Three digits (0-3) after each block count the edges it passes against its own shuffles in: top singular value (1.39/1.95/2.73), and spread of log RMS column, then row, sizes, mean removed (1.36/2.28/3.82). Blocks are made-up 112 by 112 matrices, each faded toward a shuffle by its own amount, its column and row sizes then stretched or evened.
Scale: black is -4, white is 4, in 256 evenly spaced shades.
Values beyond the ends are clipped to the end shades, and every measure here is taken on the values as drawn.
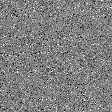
0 0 1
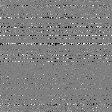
1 1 3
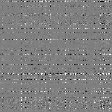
1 2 3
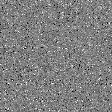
0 0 1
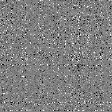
0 2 2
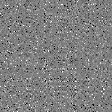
2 1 1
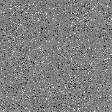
0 1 1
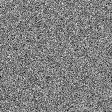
0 0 0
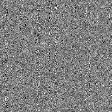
0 2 0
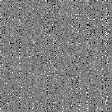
2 2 1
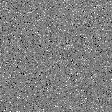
1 0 0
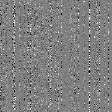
2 3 0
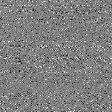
1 0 2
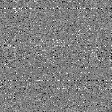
2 1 2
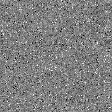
1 1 0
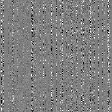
1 3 1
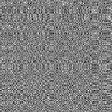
3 0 2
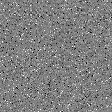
1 0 0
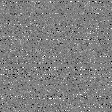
0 0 2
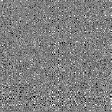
2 2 2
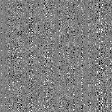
0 3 1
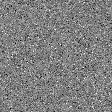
0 0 0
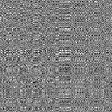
3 1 2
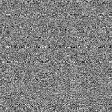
2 0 2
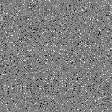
2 0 1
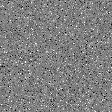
1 0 0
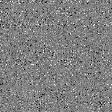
1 0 2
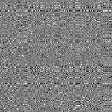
3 0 2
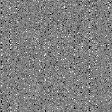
2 2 0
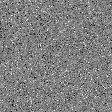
0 0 0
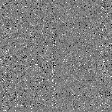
0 2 1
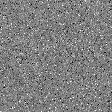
1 0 0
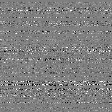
1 0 3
